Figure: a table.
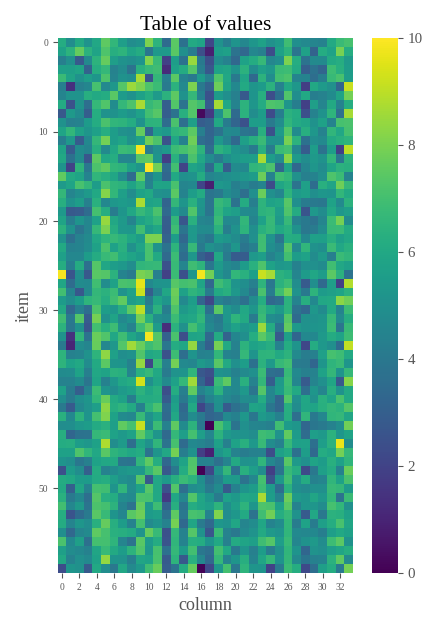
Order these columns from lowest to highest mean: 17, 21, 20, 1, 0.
17, 1, 20, 21, 0
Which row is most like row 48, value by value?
59
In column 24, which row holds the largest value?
26
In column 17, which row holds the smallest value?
43
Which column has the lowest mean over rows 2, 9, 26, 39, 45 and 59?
12
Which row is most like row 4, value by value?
36
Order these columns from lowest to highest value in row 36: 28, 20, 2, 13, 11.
28, 20, 2, 11, 13
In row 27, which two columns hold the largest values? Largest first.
9, 33
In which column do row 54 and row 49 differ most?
14
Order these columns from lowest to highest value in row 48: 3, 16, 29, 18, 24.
16, 24, 3, 29, 18
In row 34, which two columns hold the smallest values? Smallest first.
1, 28
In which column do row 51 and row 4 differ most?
10
